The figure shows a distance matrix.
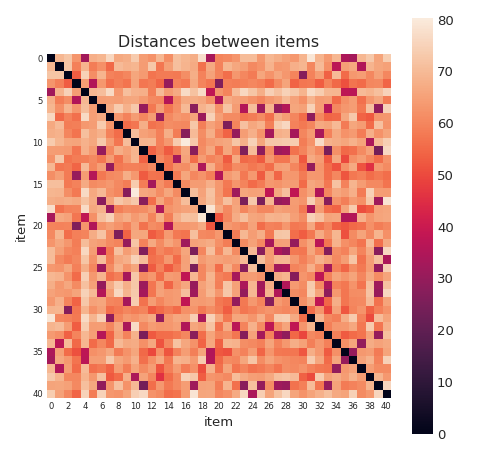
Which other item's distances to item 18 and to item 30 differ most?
2
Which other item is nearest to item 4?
0
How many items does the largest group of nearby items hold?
9
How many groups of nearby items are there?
11
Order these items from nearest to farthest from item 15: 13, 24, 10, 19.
24, 13, 19, 10
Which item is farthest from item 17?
40
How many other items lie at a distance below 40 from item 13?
3
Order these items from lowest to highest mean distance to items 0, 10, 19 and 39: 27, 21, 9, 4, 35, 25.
35, 4, 25, 27, 21, 9
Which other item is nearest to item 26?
29
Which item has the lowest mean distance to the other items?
33
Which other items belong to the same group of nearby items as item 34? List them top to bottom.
1, 37
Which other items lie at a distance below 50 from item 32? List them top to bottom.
9, 16, 22, 26, 29
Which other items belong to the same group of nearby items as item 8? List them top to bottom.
21
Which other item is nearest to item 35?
36
